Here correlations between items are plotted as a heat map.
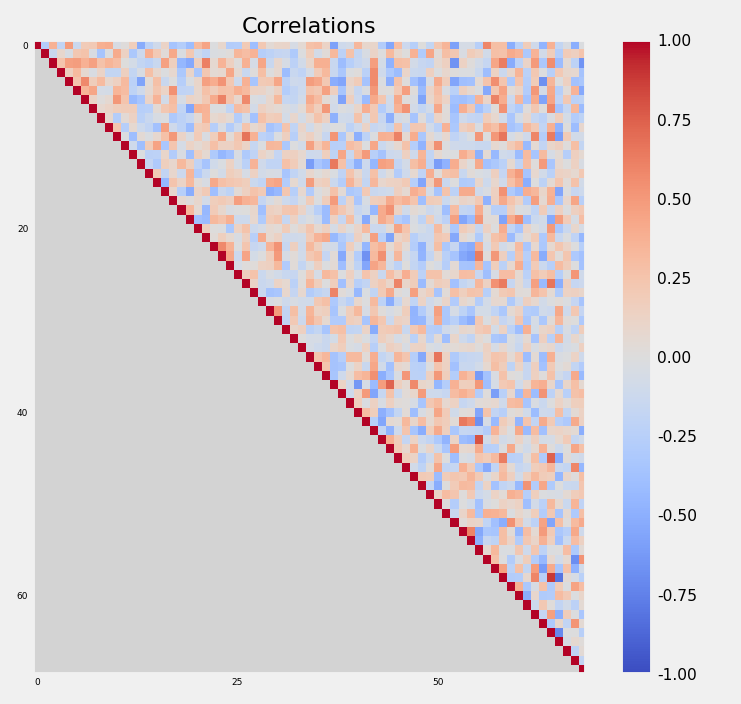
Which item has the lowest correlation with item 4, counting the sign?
63
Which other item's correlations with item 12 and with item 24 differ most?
41
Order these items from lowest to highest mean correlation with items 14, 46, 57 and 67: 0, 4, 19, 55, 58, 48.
48, 0, 55, 19, 4, 58
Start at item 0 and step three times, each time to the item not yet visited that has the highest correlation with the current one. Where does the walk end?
52
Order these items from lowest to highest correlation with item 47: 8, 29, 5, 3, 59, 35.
29, 8, 35, 3, 5, 59
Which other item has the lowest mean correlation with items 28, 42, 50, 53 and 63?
55
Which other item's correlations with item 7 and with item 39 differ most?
19
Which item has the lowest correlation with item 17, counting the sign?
56
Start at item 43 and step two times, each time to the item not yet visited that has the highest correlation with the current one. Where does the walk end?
23
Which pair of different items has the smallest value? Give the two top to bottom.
58, 65
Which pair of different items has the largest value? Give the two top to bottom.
58, 64
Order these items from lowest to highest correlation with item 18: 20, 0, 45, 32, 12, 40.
0, 40, 12, 20, 45, 32
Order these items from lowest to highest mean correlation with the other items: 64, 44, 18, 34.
18, 44, 34, 64
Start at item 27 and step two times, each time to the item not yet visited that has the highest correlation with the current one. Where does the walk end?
44
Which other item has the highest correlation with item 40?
50
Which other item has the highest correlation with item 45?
64
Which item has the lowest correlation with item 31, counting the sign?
42
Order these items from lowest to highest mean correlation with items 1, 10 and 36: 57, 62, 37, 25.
37, 57, 25, 62
